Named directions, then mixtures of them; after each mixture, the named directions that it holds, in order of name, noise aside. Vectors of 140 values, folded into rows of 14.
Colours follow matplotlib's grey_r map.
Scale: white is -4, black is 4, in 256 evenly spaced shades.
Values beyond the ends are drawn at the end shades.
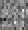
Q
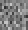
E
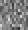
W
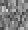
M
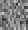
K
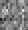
M, Q.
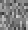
E, K.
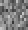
M, W.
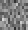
K.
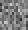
E.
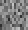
W.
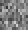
E, M, Q.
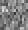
M.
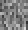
E, K.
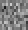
E, M.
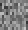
E, K.
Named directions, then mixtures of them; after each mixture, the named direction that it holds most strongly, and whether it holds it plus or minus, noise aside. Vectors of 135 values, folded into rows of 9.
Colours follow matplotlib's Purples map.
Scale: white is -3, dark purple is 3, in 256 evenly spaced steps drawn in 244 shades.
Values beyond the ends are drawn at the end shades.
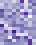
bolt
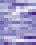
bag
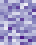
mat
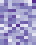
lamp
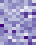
bolt, plus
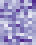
bolt, plus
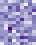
mat, plus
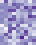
lamp, plus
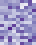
mat, plus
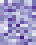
lamp, plus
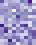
lamp, minus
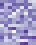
bolt, minus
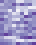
bag, plus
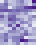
lamp, plus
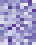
lamp, minus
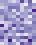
mat, plus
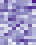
lamp, plus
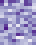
lamp, minus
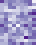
lamp, minus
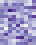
lamp, plus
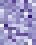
bolt, minus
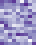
bolt, minus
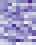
bag, minus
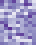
bolt, minus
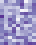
bolt, plus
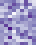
bolt, minus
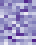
bolt, minus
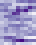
bag, minus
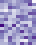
lamp, minus
